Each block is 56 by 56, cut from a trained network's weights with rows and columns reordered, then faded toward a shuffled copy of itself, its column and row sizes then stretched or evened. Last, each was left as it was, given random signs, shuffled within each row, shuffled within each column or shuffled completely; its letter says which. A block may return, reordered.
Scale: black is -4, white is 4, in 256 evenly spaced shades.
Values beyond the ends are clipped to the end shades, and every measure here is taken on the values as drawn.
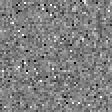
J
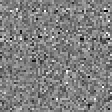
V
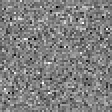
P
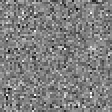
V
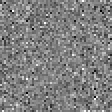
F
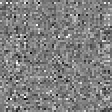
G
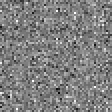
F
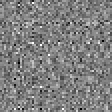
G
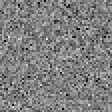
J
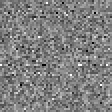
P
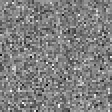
J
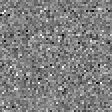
P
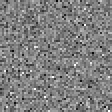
J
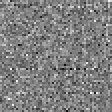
P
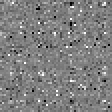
G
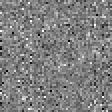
F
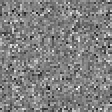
V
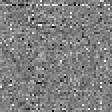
G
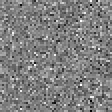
F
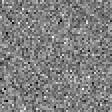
J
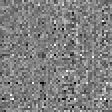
G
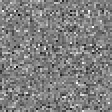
P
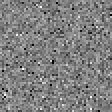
J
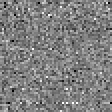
P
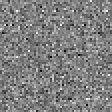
P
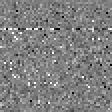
P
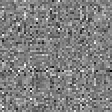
G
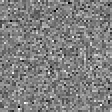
J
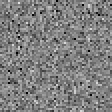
F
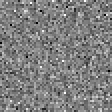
J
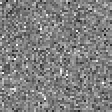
F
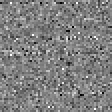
P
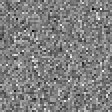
J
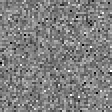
J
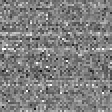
G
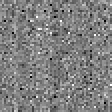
G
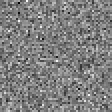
F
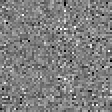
V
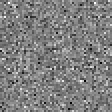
P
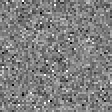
J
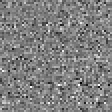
V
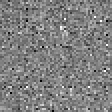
V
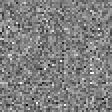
V
